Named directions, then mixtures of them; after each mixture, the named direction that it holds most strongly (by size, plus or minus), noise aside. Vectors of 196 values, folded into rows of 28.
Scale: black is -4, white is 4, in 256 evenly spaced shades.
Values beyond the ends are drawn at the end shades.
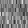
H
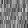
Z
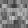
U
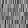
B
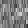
U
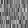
Z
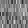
H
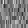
B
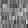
U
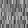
H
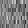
H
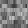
U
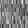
H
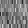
H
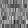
U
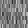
H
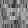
U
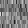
H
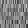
B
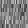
B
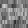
U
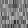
U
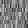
Z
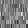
B
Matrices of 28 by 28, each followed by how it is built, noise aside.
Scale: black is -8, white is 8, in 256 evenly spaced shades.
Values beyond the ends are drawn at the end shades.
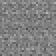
repeating columns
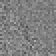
lower triangular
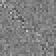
banded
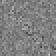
banded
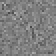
banded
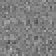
low rank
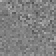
upper triangular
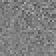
upper triangular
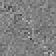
banded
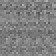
repeating columns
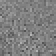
lower triangular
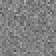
low rank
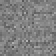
low rank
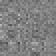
low rank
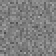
repeating rows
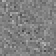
banded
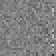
uneven columns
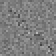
banded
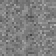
repeating rows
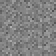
repeating rows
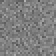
repeating rows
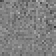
upper triangular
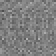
repeating columns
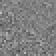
lower triangular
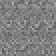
repeating columns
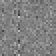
uneven columns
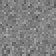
repeating columns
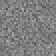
repeating rows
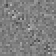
banded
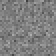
repeating columns
